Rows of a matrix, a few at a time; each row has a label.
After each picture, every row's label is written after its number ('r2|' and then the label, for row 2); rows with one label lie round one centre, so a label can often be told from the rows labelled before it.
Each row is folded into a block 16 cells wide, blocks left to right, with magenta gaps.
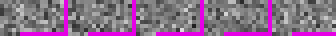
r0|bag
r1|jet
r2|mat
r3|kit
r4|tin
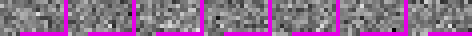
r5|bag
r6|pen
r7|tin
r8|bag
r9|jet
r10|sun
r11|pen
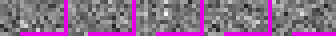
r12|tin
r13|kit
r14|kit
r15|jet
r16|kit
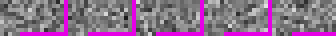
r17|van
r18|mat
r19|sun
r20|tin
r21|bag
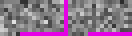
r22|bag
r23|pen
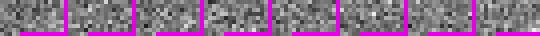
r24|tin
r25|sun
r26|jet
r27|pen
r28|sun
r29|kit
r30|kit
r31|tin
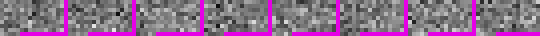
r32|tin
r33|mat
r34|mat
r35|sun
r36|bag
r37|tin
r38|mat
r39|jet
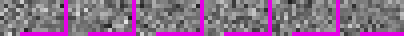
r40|mat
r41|kit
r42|jet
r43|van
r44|tin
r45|sun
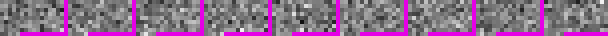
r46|tin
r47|tin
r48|mat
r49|mat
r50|pen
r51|van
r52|jet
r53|jet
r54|bag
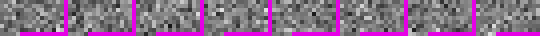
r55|tin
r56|bag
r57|sun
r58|kit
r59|pen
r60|van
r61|jet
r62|sun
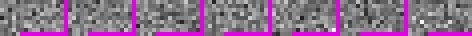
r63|tin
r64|mat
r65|pen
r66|van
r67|tin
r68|pen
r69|bag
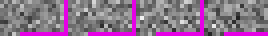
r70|sun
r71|kit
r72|sun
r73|sun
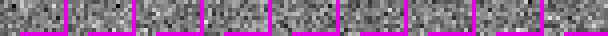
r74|sun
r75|tin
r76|kit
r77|tin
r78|bag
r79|mat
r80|bag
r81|pen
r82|jet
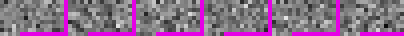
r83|pen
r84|jet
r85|van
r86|bag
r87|jet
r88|pen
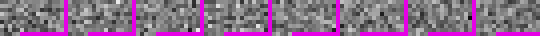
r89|sun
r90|pen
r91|van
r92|pen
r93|jet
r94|kit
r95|kit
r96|kit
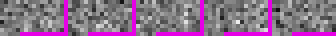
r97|jet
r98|pen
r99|jet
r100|tin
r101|jet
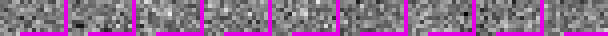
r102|van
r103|jet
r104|kit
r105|sun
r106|kit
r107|tin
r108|pen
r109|tin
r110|tin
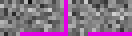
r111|van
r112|bag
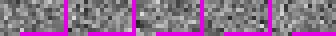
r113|sun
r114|tin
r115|jet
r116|sun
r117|sun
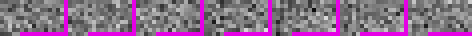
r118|sun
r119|jet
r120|pen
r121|tin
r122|tin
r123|tin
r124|van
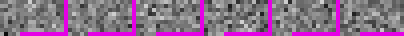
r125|tin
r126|sun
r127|kit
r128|pen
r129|sun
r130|kit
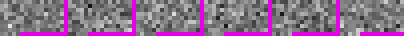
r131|sun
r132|tin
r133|jet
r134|kit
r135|van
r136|van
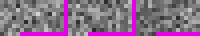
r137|mat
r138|van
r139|tin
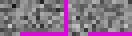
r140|sun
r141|sun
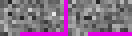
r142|van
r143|van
